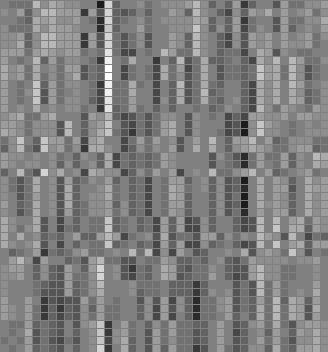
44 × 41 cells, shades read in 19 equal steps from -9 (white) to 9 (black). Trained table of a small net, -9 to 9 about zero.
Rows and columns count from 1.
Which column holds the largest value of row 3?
13
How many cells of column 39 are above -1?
22
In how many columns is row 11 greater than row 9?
16
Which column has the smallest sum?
14
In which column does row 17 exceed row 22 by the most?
31
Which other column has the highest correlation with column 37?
19
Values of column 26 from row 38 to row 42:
1 1 1 2 2
